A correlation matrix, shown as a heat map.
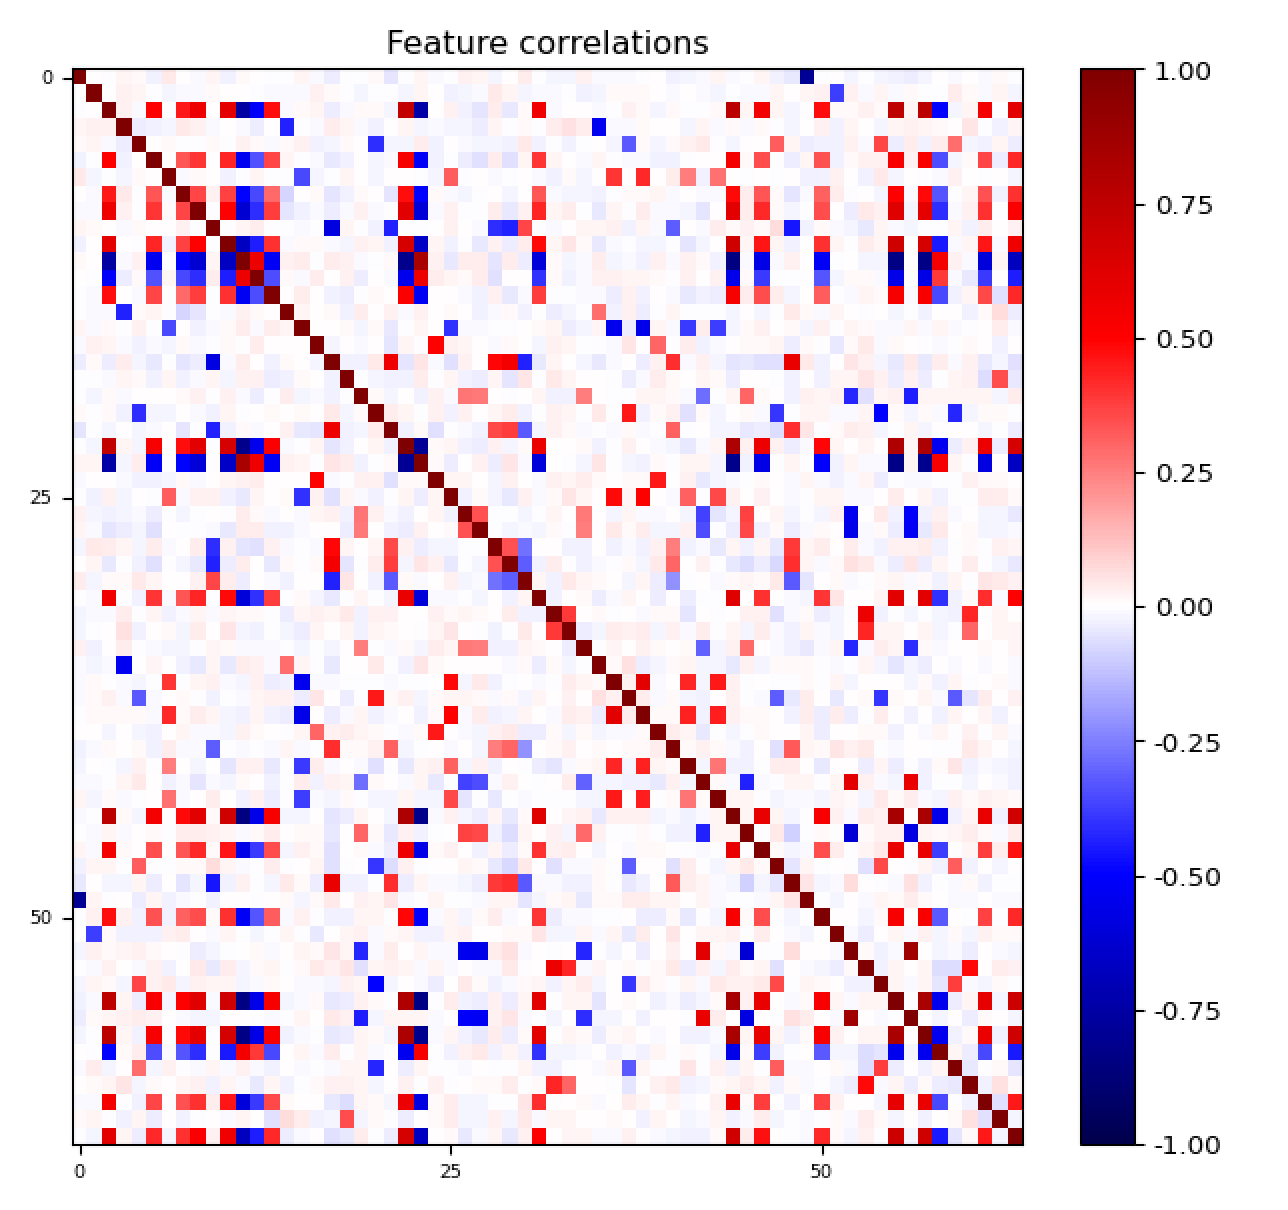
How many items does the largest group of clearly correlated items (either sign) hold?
19
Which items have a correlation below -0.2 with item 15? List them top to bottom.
6, 25, 36, 38, 41, 43
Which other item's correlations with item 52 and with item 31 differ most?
56
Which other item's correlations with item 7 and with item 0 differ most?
49
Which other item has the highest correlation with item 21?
17
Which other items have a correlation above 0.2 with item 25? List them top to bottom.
6, 36, 38, 41, 43
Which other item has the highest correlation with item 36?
38
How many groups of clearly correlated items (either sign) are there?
11
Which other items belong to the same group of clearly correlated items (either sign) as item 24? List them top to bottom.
16, 39
